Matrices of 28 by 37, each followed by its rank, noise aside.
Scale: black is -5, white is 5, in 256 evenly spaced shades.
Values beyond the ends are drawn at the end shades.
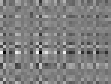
one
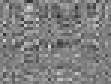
four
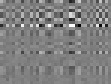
one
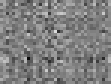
four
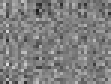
four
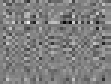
three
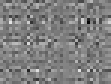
three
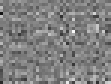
four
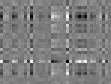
one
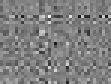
three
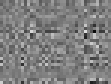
three
